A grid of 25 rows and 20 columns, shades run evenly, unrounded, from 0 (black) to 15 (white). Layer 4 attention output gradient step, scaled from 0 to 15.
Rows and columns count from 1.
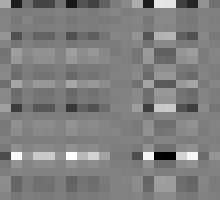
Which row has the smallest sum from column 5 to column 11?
1
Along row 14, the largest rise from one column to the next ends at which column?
15
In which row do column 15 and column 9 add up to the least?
20
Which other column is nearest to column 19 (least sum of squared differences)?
12
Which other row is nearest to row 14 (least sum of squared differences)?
5
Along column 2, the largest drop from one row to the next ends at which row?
21
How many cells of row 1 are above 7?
7
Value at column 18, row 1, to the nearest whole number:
2
